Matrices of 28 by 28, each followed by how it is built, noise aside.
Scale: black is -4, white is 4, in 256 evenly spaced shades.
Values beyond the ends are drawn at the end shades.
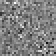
block diagonal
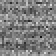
blocks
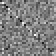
diagonal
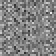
repeating rows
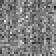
blocks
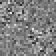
block diagonal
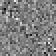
block diagonal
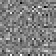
low rank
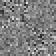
block diagonal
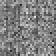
blocks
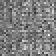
blocks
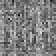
blocks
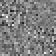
block diagonal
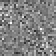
block diagonal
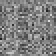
blocks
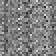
repeating rows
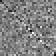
diagonal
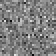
uneven rows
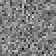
repeating rows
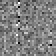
uneven columns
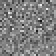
low rank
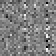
uneven columns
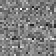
uneven rows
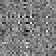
low rank
